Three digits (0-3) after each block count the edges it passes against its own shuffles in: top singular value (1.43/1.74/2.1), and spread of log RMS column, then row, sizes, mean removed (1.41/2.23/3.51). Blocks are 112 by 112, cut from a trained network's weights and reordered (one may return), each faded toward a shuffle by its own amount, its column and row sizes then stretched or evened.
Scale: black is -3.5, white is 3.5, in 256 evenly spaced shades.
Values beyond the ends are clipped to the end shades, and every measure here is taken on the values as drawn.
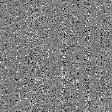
0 3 0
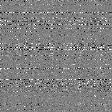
2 1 3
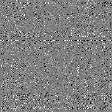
1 2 2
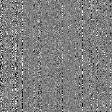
2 3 0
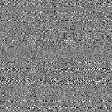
3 0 3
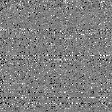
2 2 2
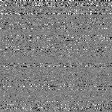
1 0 3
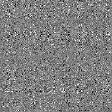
1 2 2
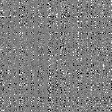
1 3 2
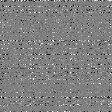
1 1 3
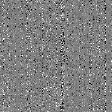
0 3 1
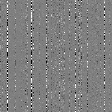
3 3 0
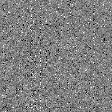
1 2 0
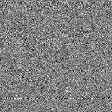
3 0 1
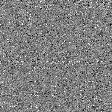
0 0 1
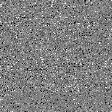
0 1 2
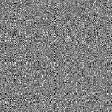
3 2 1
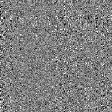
2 2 1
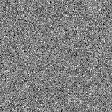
2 0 0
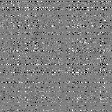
1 2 3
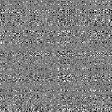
3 2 3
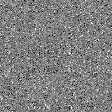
2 1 0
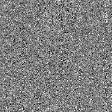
0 2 0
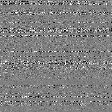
2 1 3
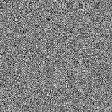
3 0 0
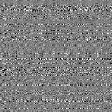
3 1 3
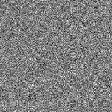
3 1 0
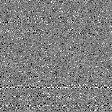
2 0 2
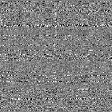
2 0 3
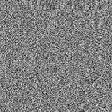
3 0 0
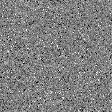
0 1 0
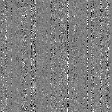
1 3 0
